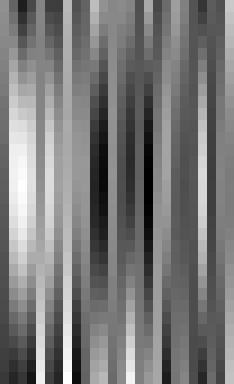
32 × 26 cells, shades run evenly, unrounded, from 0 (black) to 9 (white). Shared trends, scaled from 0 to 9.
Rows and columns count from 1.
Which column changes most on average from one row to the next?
3
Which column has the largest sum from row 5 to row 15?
2
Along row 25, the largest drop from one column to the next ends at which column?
9
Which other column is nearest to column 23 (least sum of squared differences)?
6
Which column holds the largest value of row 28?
8
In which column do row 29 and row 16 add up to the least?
17
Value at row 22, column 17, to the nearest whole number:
1
